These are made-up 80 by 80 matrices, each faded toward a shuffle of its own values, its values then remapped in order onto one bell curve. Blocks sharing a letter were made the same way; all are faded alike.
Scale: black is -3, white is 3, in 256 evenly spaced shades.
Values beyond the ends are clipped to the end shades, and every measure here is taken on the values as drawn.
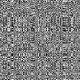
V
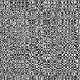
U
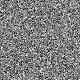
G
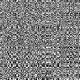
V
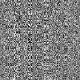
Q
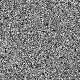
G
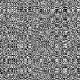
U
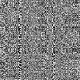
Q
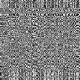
V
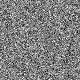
G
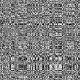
U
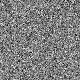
G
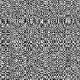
U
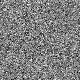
G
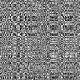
U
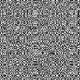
V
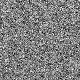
G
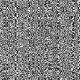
Q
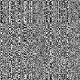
Q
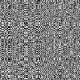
U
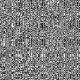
Q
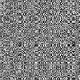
V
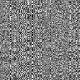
Q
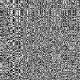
Q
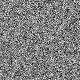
G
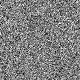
G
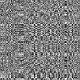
V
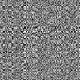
V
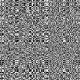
V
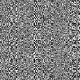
Q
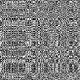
U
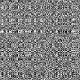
V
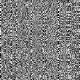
Q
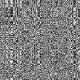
Q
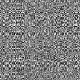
V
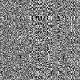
Q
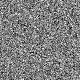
G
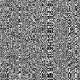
Q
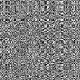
U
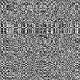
U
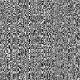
Q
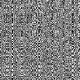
Q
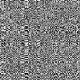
V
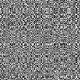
U
